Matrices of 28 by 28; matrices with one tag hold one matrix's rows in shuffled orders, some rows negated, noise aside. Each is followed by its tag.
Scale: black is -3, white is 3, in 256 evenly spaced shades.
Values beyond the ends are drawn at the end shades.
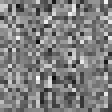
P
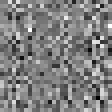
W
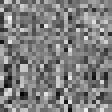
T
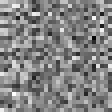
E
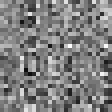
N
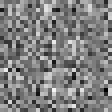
P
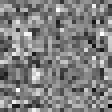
E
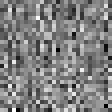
P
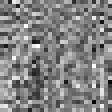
E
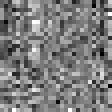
E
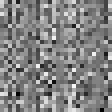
P
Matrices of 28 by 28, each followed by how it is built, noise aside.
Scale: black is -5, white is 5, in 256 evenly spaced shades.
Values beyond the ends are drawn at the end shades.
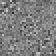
block diagonal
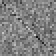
diagonal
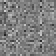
low rank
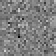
uneven columns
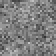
smooth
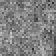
smooth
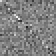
diagonal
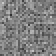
blocks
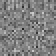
low rank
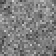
smooth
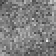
smooth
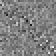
banded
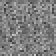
repeating columns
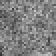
smooth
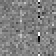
uneven columns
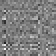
low rank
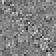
banded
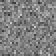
repeating columns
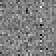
uneven columns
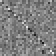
diagonal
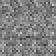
repeating columns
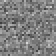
blocks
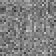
blocks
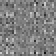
low rank
